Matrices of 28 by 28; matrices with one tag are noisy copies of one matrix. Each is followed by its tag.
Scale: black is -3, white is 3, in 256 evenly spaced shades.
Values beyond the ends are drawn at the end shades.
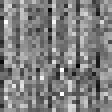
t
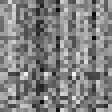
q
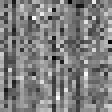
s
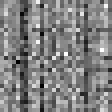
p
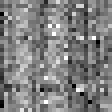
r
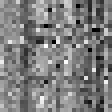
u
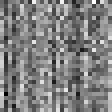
s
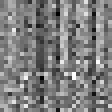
q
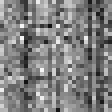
u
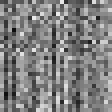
s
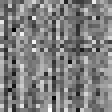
s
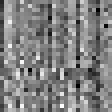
t
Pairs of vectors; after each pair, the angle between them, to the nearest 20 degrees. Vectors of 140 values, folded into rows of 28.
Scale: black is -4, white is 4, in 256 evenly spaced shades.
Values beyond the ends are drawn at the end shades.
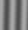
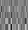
100 degrees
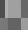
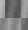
160 degrees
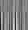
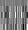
100 degrees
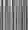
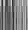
40 degrees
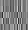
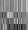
60 degrees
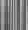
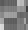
100 degrees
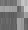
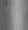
80 degrees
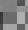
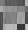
40 degrees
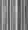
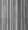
20 degrees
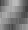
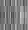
100 degrees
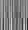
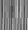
140 degrees
